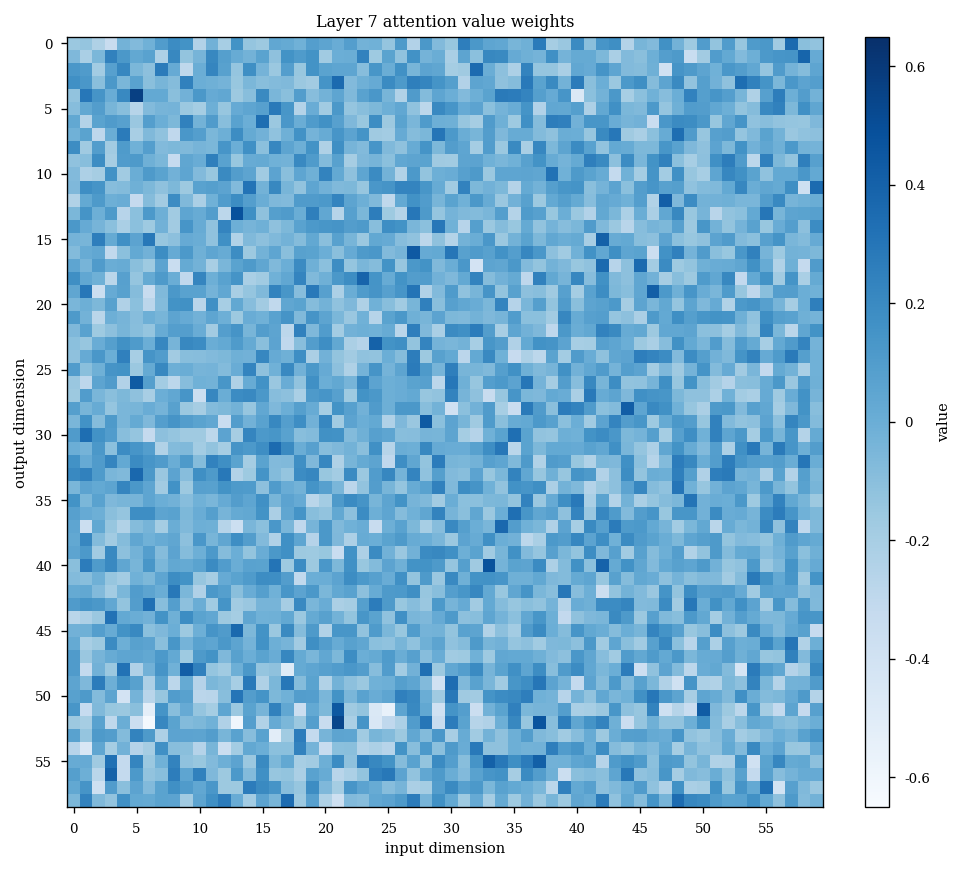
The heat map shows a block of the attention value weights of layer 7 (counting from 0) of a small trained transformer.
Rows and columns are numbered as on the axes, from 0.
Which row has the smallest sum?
51
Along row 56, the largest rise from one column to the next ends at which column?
3
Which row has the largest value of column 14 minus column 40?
49
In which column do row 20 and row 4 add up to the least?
40
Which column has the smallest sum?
6
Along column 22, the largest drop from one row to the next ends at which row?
34
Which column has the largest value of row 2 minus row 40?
32
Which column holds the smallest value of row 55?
54
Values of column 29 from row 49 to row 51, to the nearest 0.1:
-0.4 -0.2 -0.4
